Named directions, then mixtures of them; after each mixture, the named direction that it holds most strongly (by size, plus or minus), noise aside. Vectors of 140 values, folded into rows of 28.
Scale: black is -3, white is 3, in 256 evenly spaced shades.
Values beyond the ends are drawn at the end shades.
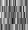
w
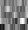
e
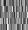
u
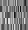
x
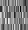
x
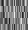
u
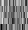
w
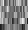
e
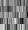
e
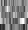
e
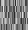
w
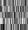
x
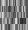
w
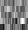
e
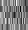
x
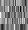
x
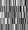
w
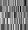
x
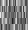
w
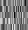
x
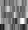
e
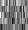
w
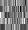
x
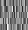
u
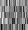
w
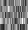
e
